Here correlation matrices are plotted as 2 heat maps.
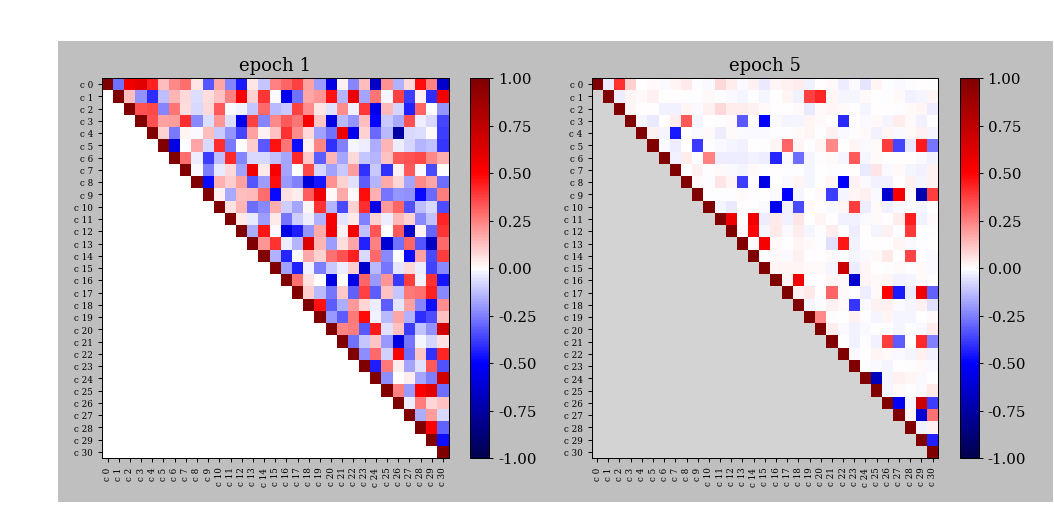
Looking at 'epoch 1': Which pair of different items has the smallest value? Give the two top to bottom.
c 4, c 26
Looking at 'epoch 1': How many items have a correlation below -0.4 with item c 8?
3
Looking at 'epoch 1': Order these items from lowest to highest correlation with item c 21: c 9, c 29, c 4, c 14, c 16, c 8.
c 29, c 16, c 8, c 9, c 14, c 4
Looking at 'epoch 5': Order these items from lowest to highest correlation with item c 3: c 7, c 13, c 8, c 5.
c 13, c 5, c 7, c 8
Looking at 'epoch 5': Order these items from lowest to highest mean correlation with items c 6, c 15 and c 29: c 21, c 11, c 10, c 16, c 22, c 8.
c 8, c 16, c 11, c 10, c 21, c 22
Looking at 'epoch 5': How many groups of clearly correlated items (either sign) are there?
8
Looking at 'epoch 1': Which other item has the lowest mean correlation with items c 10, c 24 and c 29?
c 13
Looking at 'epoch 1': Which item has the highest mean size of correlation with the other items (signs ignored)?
c 30
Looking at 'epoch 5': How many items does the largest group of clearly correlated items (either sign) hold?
8
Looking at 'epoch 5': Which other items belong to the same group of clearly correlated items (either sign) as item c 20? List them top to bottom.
c 1, c 19
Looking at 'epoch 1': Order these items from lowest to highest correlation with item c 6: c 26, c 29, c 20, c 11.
c 20, c 29, c 26, c 11
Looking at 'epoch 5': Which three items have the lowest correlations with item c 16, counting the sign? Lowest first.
c 23, c 10, c 6
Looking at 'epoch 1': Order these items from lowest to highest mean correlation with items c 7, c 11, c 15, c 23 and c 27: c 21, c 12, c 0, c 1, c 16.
c 12, c 21, c 1, c 16, c 0
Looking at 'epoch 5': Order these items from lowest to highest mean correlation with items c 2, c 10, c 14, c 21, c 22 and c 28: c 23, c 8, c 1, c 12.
c 8, c 1, c 23, c 12
